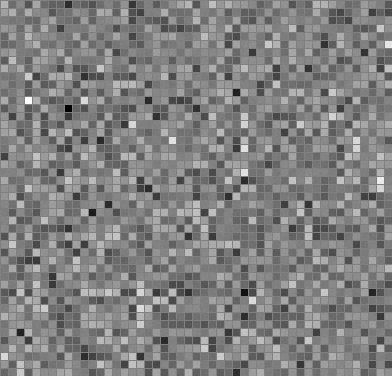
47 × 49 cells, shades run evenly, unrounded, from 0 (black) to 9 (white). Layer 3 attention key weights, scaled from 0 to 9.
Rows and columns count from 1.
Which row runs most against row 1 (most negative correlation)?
30
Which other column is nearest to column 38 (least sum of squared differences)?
23
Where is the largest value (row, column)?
13, 4
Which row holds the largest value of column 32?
38
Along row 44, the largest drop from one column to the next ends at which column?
27
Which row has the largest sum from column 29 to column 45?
16
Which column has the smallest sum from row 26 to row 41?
31
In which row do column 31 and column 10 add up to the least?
37
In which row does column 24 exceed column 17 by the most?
1
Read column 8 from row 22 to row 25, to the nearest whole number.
2 5 3 6
